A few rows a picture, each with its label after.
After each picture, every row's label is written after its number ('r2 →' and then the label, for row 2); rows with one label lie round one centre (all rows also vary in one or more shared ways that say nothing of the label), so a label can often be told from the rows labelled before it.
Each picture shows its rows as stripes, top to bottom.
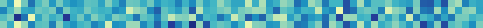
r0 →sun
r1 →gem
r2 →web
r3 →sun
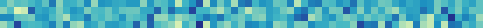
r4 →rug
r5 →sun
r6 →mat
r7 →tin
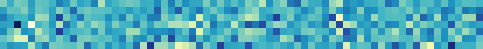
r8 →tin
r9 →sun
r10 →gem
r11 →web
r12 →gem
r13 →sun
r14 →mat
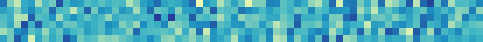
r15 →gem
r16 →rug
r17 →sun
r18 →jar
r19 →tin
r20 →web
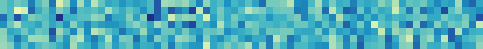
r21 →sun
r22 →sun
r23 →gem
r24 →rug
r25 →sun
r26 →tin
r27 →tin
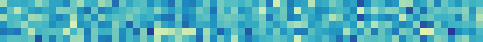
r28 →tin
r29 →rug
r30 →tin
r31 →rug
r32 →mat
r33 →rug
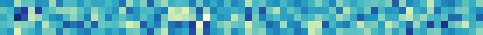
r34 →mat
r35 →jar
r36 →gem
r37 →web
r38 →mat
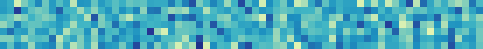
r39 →rug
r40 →gem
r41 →tin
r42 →tin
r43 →mat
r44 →sun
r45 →rug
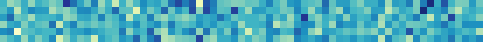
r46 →web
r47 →jar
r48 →mat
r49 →sun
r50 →mat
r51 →sun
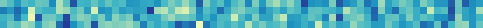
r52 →sun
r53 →mat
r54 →web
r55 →web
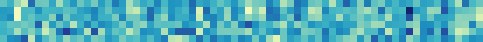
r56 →sun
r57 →mat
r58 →mat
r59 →rug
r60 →web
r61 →jar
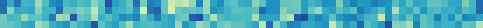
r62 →gem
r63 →gem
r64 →sun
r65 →tin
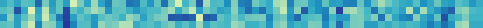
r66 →rug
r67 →web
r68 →web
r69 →web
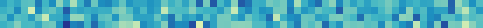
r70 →rug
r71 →web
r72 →tin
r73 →web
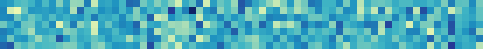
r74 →rug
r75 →rug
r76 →mat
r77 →sun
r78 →mat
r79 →gem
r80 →mat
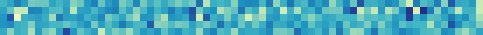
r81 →tin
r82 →rug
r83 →mat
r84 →mat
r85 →web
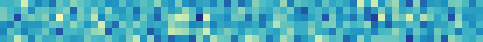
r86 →rug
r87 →sun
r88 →sun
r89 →jar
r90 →gem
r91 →sun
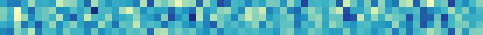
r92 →mat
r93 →tin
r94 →sun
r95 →jar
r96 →mat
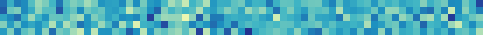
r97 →gem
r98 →gem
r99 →mat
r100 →jar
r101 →rug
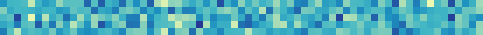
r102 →mat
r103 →tin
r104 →web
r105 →rug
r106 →mat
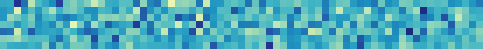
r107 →gem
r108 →jar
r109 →web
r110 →rug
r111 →mat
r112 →tin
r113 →tin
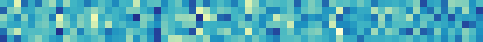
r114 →jar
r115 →gem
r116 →sun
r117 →sun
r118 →gem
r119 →gem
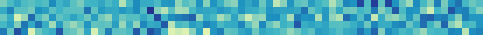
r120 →tin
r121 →mat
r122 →sun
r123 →jar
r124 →gem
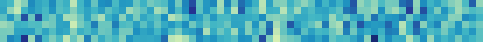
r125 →rug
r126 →rug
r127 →jar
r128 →tin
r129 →tin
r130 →jar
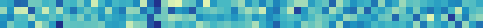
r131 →gem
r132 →sun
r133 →mat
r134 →gem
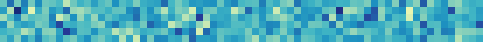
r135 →jar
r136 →web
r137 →sun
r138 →gem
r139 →web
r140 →jar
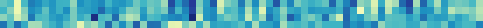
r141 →rug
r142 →rug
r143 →tin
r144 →gem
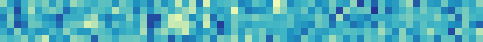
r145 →tin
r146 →web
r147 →gem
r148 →gem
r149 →mat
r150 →tin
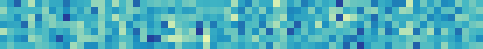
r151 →web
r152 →tin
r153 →web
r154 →jar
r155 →tin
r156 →gem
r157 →tin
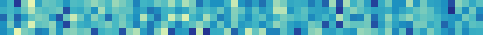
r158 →web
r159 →web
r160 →gem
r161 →web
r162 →mat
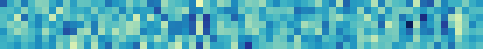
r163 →gem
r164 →sun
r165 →jar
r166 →web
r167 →web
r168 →rug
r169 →rug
